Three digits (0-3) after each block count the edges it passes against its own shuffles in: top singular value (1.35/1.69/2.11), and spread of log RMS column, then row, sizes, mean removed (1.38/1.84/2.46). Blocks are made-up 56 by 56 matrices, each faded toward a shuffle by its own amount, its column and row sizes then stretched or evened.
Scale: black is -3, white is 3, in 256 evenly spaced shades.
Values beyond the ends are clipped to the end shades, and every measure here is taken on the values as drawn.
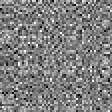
3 0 0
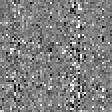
1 3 1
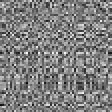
3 0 3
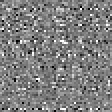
2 1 3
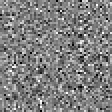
2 2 0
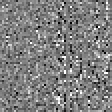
0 3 0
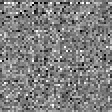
2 0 2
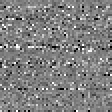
1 0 3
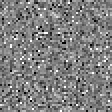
1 0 0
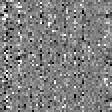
2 3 0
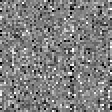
1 2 0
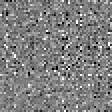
1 2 2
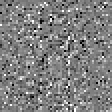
2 1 0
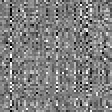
3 3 1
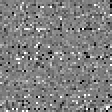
0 1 3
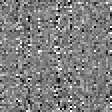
0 3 1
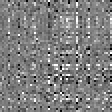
3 3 2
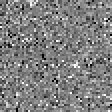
1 1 2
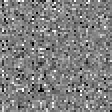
2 2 2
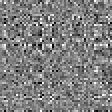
3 2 3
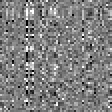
3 3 0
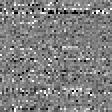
2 1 3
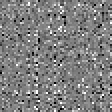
2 3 1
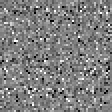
0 0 2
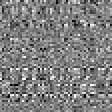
3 1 3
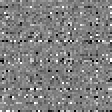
2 2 3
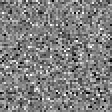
0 0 2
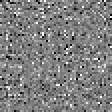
1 1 2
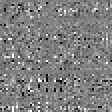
0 2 3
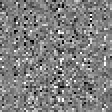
1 3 0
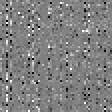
2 3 0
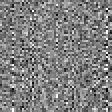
3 3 0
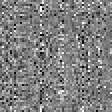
2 3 0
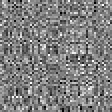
3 0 1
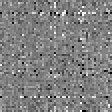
2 2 2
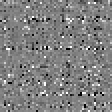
0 2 3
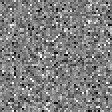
1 1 0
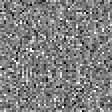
1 0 0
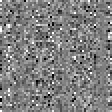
1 3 1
